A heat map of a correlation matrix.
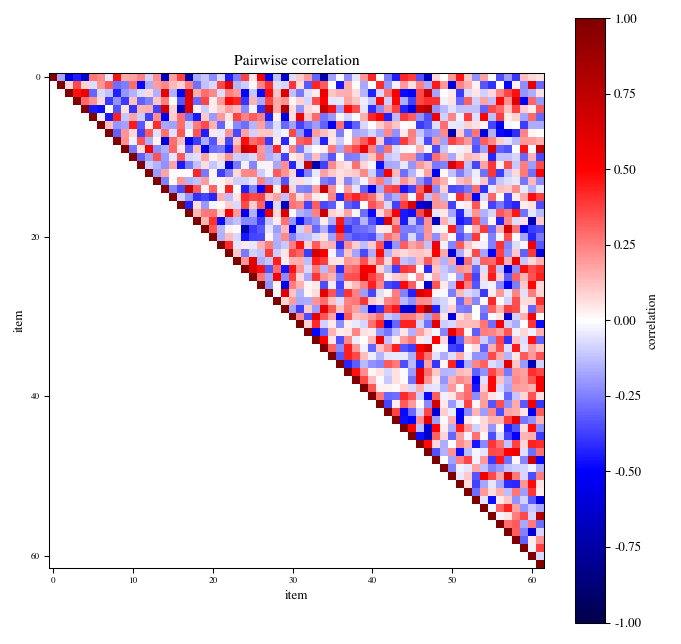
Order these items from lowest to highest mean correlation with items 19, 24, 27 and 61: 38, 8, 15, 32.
8, 32, 15, 38
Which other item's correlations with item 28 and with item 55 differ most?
11
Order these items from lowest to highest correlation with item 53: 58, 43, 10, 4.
58, 4, 43, 10
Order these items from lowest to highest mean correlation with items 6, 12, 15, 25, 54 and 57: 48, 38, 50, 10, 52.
48, 10, 38, 52, 50
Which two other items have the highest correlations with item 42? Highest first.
18, 12
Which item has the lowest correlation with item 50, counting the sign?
7
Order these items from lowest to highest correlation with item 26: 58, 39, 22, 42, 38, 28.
42, 58, 22, 28, 38, 39
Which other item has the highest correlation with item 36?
57
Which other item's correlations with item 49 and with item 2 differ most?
47
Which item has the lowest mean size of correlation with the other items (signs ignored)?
49
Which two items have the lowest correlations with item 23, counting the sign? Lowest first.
51, 7
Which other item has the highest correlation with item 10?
6
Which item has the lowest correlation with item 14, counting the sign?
0
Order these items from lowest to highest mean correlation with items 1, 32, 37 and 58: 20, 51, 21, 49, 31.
20, 49, 31, 51, 21
